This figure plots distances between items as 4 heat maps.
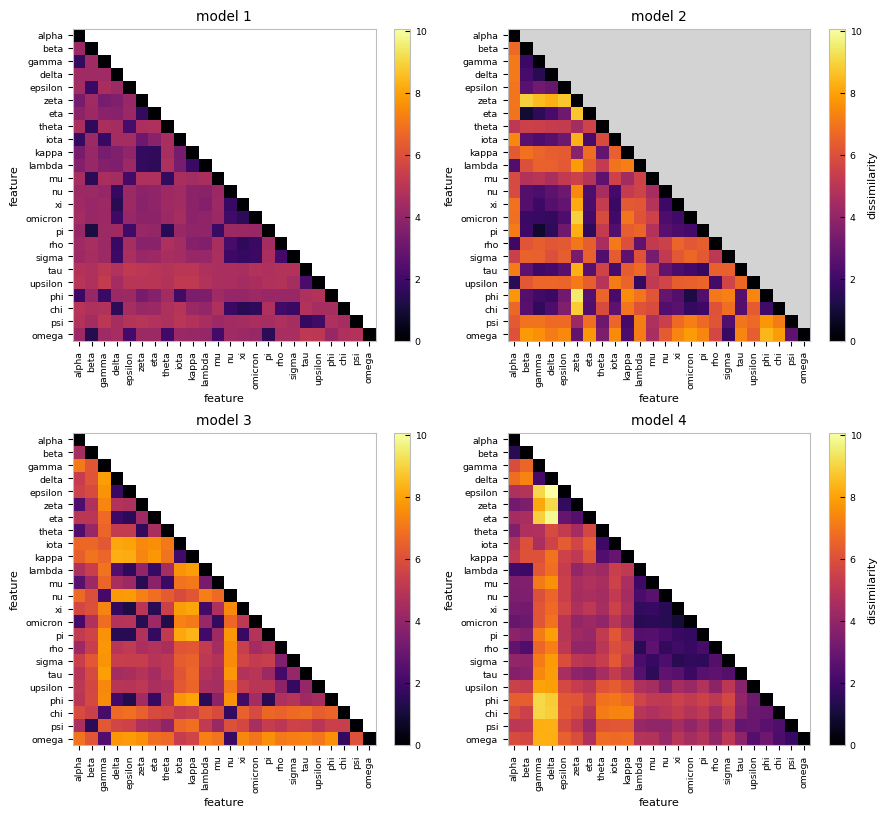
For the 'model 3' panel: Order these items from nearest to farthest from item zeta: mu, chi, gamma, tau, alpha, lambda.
mu, alpha, lambda, tau, chi, gamma
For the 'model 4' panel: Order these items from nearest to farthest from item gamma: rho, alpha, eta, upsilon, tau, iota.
iota, alpha, rho, tau, upsilon, eta
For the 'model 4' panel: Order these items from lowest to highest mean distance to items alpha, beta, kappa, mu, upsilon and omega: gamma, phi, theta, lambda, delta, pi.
lambda, pi, theta, phi, gamma, delta
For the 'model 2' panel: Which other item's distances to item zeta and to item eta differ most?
beta
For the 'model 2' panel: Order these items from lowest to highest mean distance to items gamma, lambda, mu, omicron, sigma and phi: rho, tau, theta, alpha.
tau, theta, rho, alpha
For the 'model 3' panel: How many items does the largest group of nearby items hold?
7
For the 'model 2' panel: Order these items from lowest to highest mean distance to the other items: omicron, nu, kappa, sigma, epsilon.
nu, omicron, epsilon, sigma, kappa
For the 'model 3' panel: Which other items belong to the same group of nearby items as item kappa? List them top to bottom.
iota
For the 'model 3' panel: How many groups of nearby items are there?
7
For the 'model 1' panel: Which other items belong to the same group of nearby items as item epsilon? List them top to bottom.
beta, theta, mu, pi, omega
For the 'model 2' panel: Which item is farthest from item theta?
phi
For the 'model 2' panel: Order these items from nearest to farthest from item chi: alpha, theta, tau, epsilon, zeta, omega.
tau, epsilon, theta, alpha, omega, zeta
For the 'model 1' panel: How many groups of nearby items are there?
5
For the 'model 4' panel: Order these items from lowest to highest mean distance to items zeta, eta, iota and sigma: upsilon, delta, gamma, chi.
upsilon, chi, gamma, delta
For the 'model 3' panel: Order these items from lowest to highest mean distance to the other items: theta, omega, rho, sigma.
theta, rho, sigma, omega
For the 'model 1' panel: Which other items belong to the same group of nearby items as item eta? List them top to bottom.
zeta, kappa, lambda
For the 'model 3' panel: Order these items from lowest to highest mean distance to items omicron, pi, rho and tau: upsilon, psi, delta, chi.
delta, upsilon, psi, chi
